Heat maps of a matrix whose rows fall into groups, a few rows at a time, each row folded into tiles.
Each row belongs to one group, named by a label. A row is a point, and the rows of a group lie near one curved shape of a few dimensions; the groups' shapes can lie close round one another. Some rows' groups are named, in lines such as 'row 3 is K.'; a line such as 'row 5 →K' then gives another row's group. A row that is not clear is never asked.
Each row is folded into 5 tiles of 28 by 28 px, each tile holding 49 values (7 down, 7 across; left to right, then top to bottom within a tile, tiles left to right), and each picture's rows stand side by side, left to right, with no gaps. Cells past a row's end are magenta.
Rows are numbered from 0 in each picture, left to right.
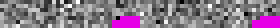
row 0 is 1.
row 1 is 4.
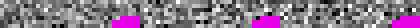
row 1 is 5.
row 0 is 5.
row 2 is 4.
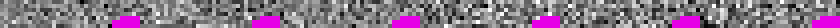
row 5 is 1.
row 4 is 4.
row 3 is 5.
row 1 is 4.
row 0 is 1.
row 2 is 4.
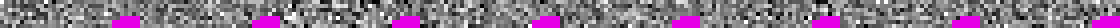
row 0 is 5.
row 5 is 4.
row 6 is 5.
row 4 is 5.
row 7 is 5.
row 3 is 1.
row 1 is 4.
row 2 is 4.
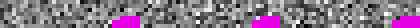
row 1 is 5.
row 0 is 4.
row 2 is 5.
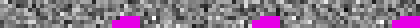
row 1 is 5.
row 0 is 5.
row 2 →5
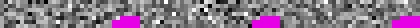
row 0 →5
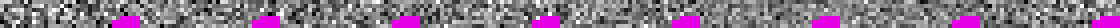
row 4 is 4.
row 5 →4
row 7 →5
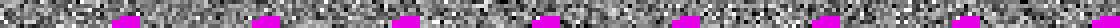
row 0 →4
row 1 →4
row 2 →5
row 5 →4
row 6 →5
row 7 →4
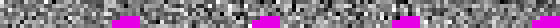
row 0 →5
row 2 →4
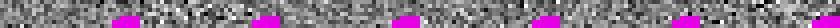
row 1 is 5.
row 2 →5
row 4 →4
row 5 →1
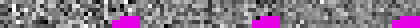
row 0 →4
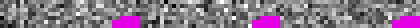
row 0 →1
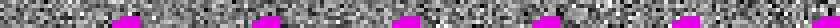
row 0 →4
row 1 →5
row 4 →1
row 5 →4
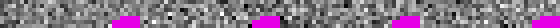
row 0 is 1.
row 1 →1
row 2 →1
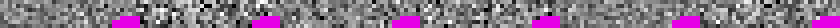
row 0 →1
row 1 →1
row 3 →5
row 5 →1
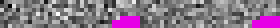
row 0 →5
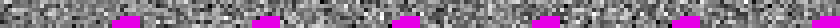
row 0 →1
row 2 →4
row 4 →1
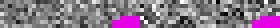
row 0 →4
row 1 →4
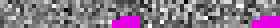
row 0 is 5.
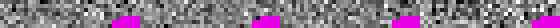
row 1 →5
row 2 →5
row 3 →4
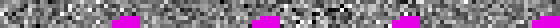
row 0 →4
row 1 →1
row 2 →1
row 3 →5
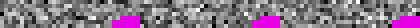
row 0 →5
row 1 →1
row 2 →4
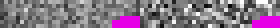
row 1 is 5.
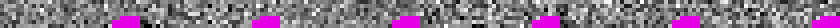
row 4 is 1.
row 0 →1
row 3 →5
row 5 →1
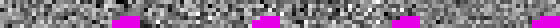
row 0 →5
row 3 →4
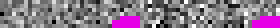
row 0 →4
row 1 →5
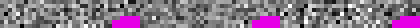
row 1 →5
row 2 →4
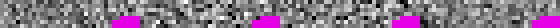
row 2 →5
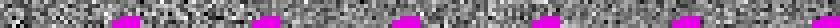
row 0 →5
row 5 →5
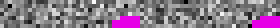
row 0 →5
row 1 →4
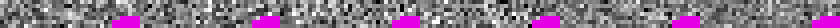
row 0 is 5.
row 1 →5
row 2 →4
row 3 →1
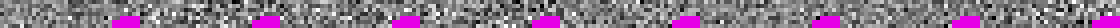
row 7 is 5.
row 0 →4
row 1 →4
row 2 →4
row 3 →4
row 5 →1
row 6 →1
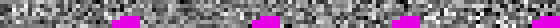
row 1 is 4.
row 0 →4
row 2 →5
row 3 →4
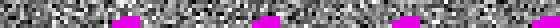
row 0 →5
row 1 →4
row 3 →1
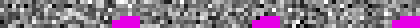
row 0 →5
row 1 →1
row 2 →5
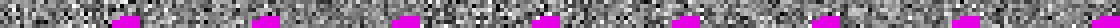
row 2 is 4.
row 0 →4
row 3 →5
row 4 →5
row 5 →4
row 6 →1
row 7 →4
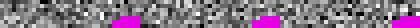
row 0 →4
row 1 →1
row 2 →4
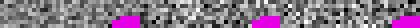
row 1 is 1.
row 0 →1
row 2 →4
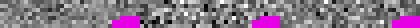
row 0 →1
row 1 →1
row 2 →5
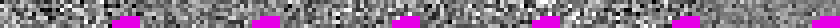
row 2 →5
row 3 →5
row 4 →4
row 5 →1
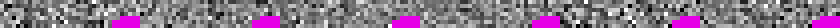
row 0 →5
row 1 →4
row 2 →1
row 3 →4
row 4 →1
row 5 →4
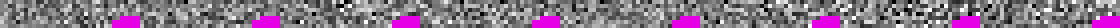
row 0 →4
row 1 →5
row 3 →1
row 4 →4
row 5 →1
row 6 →4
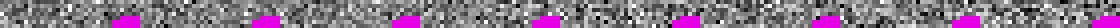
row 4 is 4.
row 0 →4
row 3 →5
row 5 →1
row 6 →4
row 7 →1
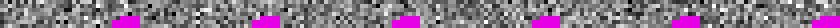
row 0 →5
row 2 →5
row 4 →4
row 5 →5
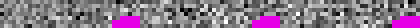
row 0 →4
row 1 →1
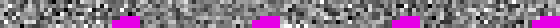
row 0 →4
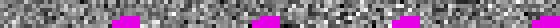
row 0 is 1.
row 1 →1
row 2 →1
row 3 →4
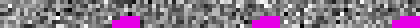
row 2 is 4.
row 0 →4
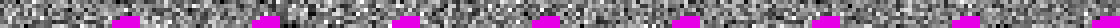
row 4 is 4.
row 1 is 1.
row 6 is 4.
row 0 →5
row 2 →1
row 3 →4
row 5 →5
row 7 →5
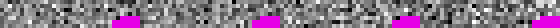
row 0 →5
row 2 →5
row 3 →5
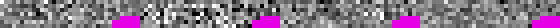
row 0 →5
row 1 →4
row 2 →4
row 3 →1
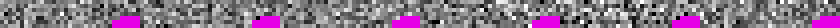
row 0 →4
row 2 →5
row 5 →4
